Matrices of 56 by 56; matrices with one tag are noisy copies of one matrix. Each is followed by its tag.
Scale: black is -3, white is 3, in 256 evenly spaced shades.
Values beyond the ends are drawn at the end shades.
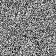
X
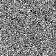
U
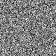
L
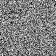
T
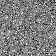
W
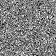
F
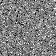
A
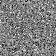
X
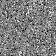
X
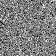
F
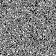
U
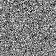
L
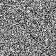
U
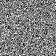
W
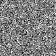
A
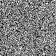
F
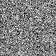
F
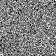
T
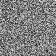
T
